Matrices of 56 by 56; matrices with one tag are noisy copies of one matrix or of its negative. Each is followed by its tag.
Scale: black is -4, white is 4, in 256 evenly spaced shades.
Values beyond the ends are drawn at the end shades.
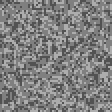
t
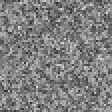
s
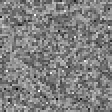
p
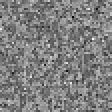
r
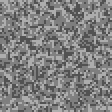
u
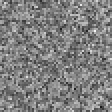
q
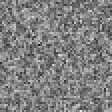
r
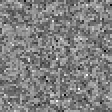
p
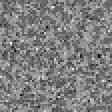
u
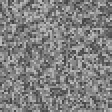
r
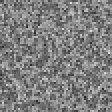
t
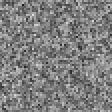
s
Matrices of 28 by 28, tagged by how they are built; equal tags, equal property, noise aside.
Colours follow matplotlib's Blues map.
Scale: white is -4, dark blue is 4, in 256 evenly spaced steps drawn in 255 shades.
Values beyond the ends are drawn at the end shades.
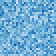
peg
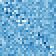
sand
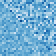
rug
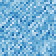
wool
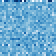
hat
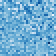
rug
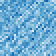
wool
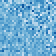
rug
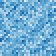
wool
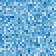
peg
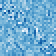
sand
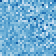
rug
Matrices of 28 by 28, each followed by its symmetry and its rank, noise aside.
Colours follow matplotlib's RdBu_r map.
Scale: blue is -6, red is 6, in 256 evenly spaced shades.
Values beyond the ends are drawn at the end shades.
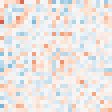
symmetric, rank eight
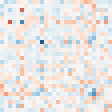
symmetric, rank eight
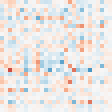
no symmetry, rank four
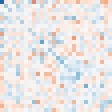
symmetric, rank six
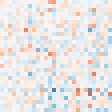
no symmetry, rank eight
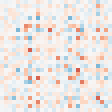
symmetric, rank four
